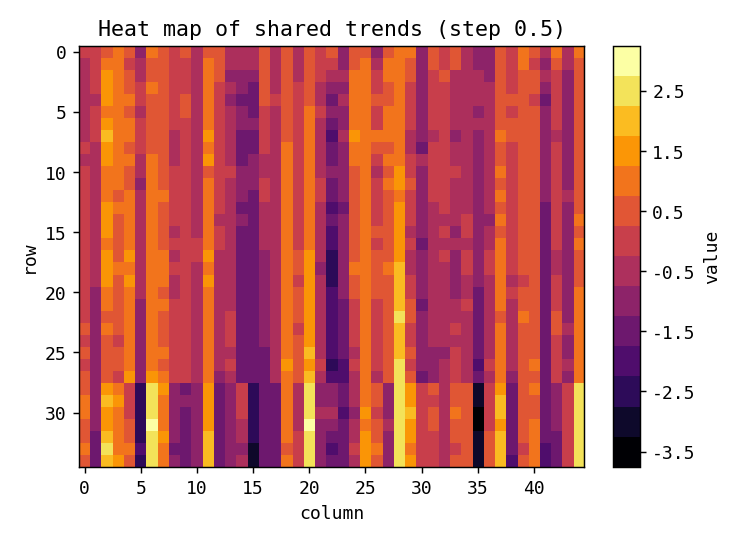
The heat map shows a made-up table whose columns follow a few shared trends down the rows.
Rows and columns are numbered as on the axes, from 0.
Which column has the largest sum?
28
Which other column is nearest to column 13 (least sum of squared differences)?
10
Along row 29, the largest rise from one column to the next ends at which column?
6
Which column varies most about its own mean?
35
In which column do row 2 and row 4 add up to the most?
2
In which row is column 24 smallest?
30
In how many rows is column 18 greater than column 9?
32
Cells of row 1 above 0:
20
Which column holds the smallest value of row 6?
22
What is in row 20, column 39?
0.5
